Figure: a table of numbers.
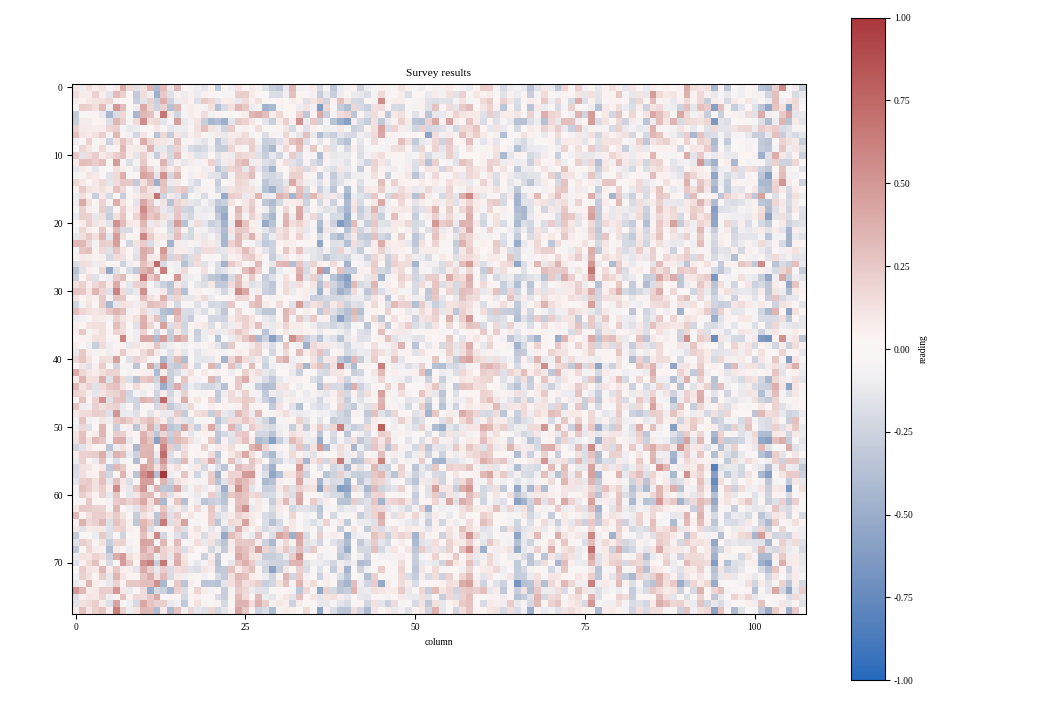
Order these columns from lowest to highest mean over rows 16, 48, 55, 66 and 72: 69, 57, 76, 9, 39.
9, 39, 69, 57, 76
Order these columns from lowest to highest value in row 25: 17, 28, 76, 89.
17, 28, 89, 76
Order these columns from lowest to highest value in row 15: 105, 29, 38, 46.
29, 38, 105, 46
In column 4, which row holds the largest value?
46
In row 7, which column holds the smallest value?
52
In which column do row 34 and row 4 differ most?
13
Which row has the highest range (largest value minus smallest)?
57
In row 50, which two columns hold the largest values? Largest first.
45, 39
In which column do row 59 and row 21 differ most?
39
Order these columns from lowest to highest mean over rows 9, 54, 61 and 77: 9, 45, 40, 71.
40, 71, 45, 9
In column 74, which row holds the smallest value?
34
